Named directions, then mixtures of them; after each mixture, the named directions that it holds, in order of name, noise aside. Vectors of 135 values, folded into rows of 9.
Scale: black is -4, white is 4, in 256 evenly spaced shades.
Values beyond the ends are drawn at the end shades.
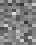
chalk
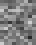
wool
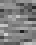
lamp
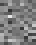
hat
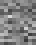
hat, lamp.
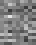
hat, lamp.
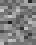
chalk, hat, wool.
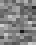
lamp, wool.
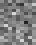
chalk.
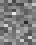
chalk.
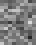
wool.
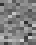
chalk, hat.
